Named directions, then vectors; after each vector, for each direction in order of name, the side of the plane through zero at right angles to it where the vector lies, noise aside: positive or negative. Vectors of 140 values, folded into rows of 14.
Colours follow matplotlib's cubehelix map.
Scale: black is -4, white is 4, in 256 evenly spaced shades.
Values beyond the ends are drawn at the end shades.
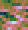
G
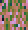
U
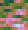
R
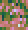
positive, positive, positive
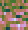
negative, positive, positive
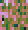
negative, negative, positive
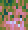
positive, positive, positive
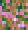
negative, positive, positive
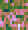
negative, positive, positive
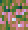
negative, positive, positive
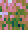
negative, negative, negative
